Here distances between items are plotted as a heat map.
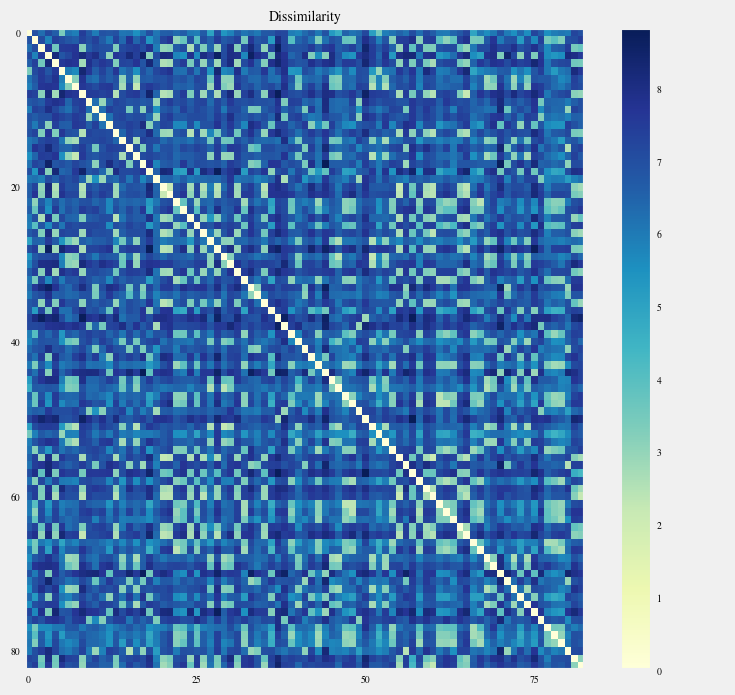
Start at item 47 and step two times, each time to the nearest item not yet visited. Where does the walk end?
48
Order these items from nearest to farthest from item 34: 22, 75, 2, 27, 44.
22, 27, 2, 75, 44
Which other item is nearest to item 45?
68
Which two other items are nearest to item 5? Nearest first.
52, 0
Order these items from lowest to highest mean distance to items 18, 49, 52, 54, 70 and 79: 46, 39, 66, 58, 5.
66, 58, 39, 5, 46
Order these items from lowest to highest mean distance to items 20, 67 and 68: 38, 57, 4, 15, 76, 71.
4, 57, 71, 15, 76, 38
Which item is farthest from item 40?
38
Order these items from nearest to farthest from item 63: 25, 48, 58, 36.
58, 48, 25, 36
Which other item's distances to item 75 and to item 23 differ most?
44
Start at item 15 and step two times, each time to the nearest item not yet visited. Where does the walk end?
56
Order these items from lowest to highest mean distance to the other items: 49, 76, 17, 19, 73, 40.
40, 73, 19, 49, 17, 76
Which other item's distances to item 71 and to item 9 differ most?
33
